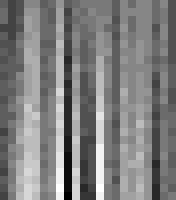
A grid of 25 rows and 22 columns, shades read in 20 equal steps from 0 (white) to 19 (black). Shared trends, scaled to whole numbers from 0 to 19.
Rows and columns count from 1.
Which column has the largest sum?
9
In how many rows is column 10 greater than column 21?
4
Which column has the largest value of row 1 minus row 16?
13
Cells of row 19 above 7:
15
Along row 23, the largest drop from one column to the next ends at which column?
10
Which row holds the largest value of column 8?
1
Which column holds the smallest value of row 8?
8
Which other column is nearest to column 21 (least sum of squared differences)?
14
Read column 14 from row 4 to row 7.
11 9 9 8
